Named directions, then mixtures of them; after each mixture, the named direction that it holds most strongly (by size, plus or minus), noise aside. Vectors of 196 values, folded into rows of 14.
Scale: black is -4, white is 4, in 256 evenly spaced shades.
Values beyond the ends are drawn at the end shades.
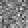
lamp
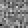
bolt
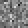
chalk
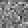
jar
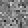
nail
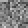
jar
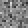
chalk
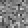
lamp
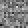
bolt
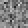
chalk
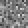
bolt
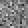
bolt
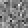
chalk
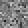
nail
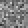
bolt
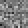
bolt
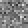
jar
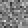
nail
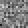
bolt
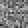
bolt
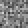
bolt
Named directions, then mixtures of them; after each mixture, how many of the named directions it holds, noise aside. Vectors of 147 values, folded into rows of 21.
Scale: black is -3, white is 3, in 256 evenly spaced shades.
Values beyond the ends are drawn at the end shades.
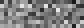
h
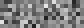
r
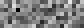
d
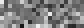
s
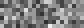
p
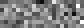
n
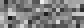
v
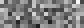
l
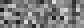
two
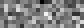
two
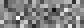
two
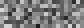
two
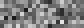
one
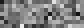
three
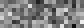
four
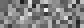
three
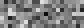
one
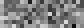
three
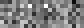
two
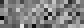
three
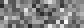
one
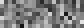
two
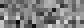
three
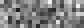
four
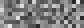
two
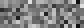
four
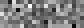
four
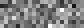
one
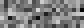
one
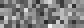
one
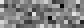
four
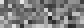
one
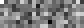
two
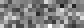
two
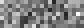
four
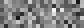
three
